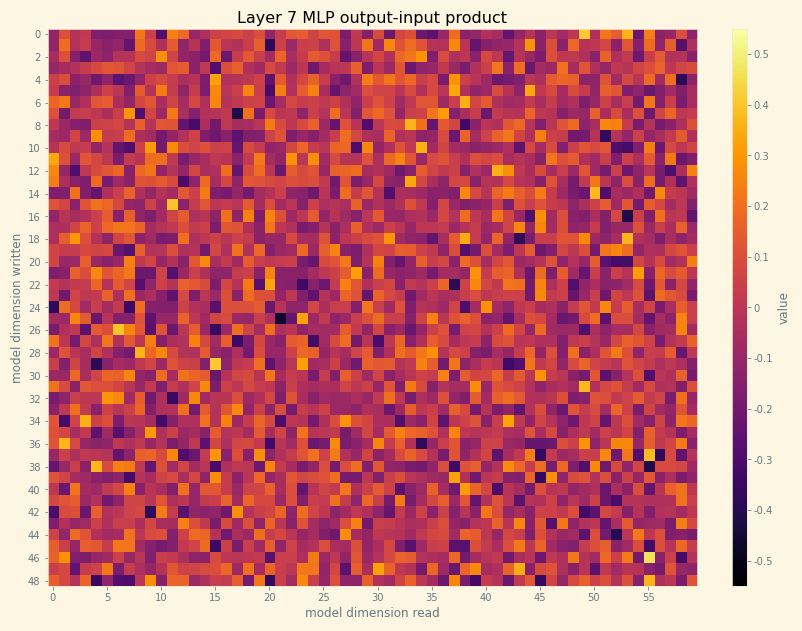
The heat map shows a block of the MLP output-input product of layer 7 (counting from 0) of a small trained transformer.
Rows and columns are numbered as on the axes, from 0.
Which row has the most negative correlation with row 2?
34
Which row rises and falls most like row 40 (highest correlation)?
23
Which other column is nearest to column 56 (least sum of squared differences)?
54
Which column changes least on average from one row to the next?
25
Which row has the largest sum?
11
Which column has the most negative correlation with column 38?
51
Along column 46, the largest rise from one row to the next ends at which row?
39
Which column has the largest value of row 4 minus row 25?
21
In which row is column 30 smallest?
27
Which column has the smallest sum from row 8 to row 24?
15
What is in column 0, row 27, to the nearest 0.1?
0.2
